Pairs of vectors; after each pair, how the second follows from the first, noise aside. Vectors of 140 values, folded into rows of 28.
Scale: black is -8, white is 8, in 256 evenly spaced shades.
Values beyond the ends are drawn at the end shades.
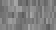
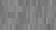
shrunk.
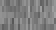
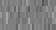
wrapped around, negated, partly zeroed.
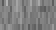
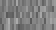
wrapped around.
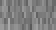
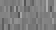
reversed, partly zeroed.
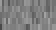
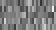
wrapped around, negated, scaled up.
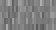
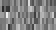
wrapped around, scaled up.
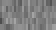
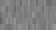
shrunk.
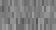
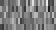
wrapped around, negated, scaled up.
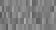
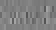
wrapped around, negated, partly zeroed.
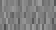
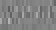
wrapped around, negated, partly zeroed.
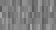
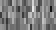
negated, scaled up.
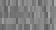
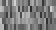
wrapped around, negated, scaled up.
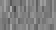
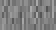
wrapped around.
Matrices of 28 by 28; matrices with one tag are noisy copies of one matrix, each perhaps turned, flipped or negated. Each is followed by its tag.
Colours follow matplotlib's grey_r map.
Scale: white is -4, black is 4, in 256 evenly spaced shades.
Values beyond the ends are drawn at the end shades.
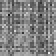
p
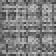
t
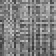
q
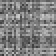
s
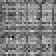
t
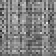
p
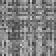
s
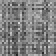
p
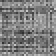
p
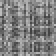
t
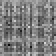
t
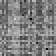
s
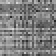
q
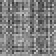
p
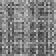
p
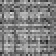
t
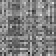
s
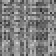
s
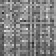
q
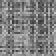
p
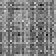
p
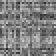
s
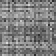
p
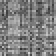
s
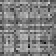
t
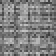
t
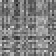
s
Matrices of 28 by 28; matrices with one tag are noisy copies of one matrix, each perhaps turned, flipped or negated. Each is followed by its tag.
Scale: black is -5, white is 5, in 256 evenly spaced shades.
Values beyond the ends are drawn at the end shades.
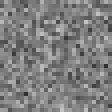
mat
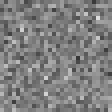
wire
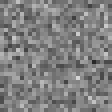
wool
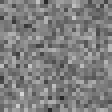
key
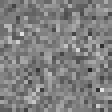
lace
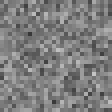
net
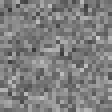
net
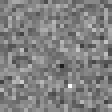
wool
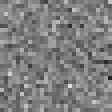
wool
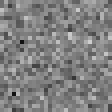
wire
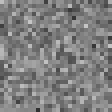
key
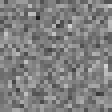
mat
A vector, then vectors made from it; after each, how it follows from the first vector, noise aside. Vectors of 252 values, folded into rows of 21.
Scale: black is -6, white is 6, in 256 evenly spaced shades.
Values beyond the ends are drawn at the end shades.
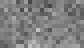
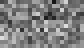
wrapped around, negated, scaled up.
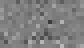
wrapped around, negated, partly zeroed.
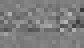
wrapped around, negated, partly zeroed.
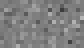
wrapped around, negated, partly zeroed.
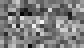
wrapped around, negated, scaled up.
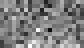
scaled up.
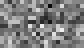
wrapped around, negated, scaled up.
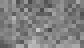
copied.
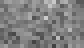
reversed.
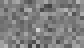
sign-scrambled.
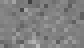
partly zeroed.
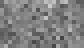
reversed.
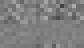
wrapped around, negated, partly zeroed.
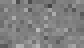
partly zeroed.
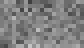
copied.
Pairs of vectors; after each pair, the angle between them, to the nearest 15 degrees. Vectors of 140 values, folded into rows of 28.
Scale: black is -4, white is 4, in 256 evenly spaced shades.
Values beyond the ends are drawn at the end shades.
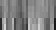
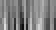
45 degrees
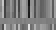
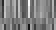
165 degrees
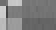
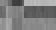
105 degrees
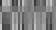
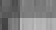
75 degrees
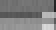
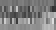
45 degrees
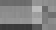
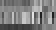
45 degrees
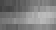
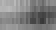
165 degrees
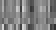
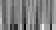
105 degrees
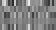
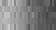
105 degrees
